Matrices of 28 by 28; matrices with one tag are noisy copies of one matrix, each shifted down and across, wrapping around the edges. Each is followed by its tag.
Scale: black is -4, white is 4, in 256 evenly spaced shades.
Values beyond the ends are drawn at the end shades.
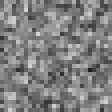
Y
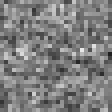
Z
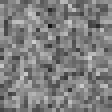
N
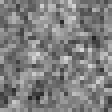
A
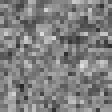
Z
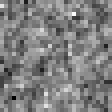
A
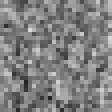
N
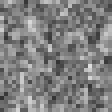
N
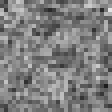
Z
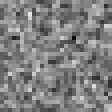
Y
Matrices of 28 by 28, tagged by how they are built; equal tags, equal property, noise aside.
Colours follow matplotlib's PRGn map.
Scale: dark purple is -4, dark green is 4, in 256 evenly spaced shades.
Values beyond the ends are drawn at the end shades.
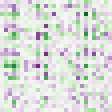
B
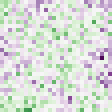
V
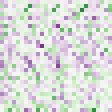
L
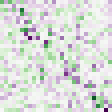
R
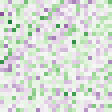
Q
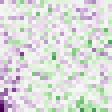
V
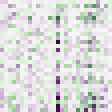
B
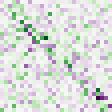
R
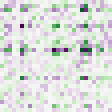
B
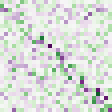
R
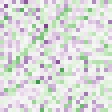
Q
